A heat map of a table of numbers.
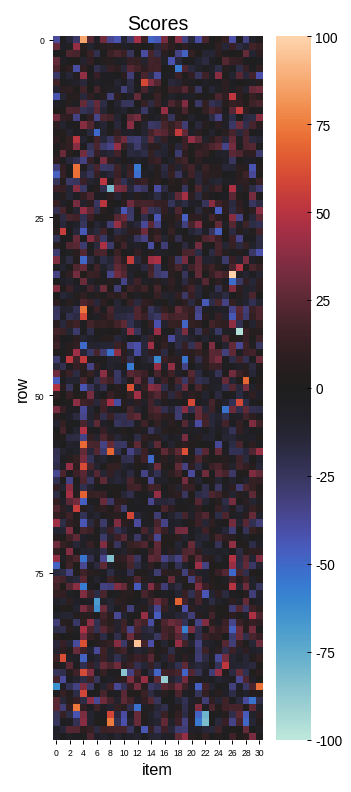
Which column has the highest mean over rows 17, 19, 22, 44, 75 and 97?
3
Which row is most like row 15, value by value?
44
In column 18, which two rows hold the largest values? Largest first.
79, 13
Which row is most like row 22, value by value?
98
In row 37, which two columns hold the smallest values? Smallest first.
22, 25
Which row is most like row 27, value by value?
87
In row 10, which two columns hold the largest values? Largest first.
27, 16
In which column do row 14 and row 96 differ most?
8
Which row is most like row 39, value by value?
38
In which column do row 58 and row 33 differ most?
26
